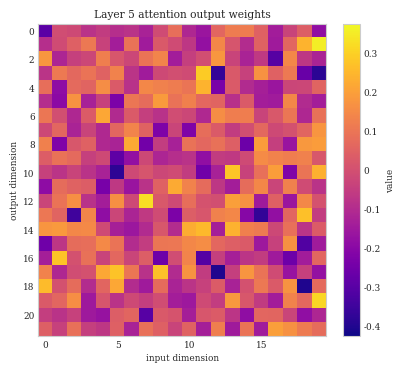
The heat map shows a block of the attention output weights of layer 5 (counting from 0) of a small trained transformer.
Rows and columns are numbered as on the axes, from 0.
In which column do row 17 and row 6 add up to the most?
4
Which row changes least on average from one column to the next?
9
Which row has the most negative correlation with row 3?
1
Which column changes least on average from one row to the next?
3
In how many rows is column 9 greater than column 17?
9
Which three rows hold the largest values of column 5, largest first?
17, 18, 12
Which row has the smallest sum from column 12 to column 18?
16
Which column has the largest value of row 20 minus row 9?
5
